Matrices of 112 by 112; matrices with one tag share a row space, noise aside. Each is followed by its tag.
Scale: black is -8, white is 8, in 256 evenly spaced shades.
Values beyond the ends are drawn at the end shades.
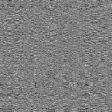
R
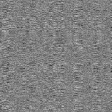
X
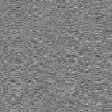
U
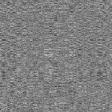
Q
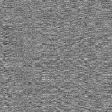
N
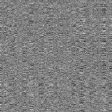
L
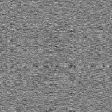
Q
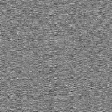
Q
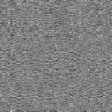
Q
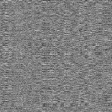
N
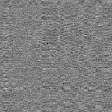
N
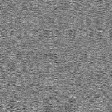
Q
